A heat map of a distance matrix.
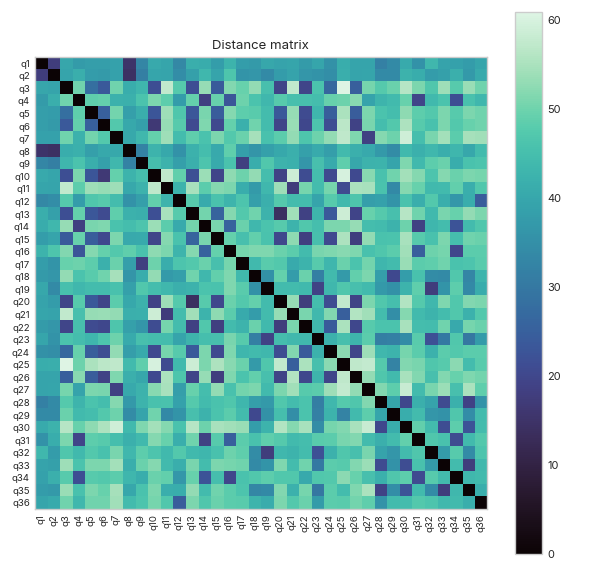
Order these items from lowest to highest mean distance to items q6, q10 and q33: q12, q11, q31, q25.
q12, q31, q11, q25
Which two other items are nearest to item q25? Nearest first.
q11, q21
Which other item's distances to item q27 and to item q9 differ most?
q17
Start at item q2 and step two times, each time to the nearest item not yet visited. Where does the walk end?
q1
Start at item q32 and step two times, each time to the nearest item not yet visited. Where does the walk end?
q23
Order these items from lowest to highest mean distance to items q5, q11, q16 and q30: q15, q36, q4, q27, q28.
q28, q4, q15, q36, q27
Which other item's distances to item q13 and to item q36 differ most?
q20
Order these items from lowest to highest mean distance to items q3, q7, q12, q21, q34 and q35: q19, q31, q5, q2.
q2, q31, q19, q5
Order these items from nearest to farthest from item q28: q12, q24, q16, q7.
q12, q24, q16, q7
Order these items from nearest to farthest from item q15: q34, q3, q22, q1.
q22, q3, q1, q34
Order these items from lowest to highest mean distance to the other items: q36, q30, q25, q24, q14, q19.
q24, q19, q14, q36, q30, q25
